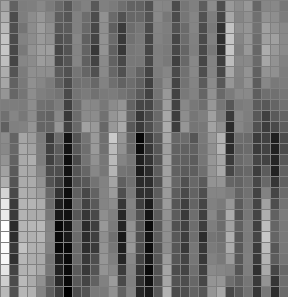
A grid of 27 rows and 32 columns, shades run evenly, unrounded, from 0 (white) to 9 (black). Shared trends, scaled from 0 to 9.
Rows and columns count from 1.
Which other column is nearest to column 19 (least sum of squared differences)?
24
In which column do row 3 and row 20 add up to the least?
1
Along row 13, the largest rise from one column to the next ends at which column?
26
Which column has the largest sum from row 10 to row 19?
8
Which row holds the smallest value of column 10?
12
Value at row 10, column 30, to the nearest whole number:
6
